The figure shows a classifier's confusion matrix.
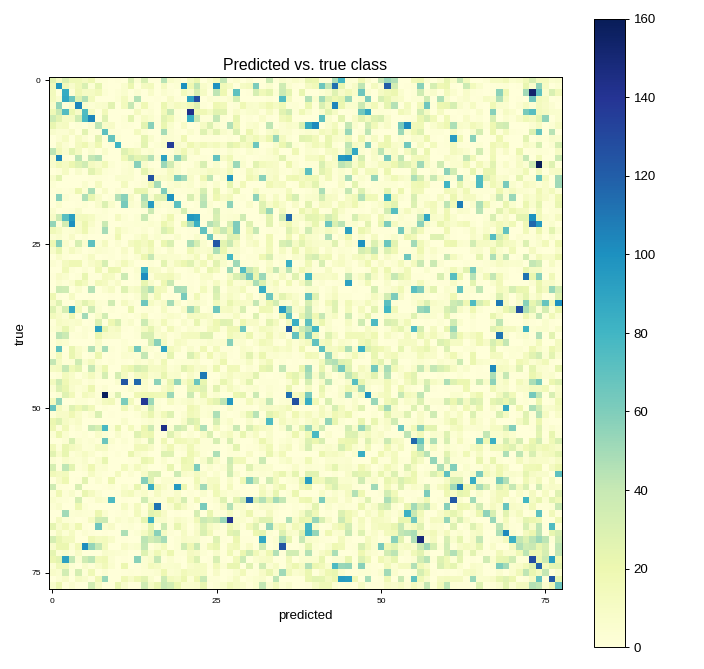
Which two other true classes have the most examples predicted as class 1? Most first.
12, 41
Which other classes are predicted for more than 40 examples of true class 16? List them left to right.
60, 65, 69, 77
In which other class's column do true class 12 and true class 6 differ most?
45
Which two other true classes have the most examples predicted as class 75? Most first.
34, 6
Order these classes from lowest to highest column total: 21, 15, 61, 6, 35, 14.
6, 35, 21, 61, 15, 14
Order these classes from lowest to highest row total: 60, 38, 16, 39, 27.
16, 27, 60, 39, 38
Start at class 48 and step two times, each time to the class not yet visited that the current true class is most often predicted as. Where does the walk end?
74
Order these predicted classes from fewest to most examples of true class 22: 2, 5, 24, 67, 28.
67, 5, 2, 24, 28
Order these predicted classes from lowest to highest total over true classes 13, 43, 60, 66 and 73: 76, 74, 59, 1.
1, 59, 76, 74
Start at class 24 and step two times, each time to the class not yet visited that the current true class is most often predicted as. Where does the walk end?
27
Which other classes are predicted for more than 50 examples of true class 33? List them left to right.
20, 39, 52
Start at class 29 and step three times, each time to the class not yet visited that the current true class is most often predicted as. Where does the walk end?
68
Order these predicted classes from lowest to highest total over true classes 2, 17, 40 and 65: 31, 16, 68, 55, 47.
31, 55, 68, 47, 16
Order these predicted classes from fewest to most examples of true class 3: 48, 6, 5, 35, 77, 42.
77, 6, 42, 5, 48, 35
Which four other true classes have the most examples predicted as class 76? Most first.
73, 68, 32, 8
